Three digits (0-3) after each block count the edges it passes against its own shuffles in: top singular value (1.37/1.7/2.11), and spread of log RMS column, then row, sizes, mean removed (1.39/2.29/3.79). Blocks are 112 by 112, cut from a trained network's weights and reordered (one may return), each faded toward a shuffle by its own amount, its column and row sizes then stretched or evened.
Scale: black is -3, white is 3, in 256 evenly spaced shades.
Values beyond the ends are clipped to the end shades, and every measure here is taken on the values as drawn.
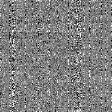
1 3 0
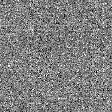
0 1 0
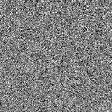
1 0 1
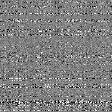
1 1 3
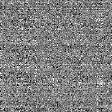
1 2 1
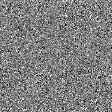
0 2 1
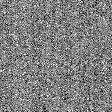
0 0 1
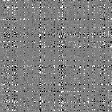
1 3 3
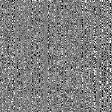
1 3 1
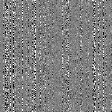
1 3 0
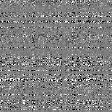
1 2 3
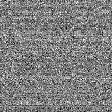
2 0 1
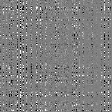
2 3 2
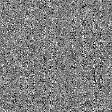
0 2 0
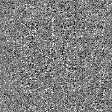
0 2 0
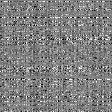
2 0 3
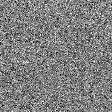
0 0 1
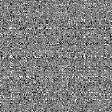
2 2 2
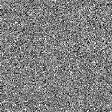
1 1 1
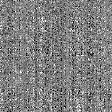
2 2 2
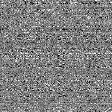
1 1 2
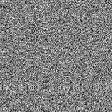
3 0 0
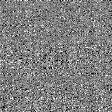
0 0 2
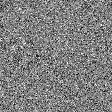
0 0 0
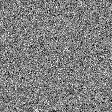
0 0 0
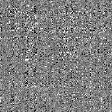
0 2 2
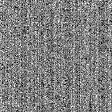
2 0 1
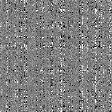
1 3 2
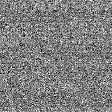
1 1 0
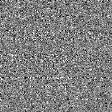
0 1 2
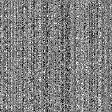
3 2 1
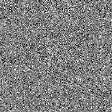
0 2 1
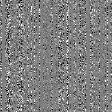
0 3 0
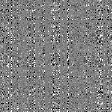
0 3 2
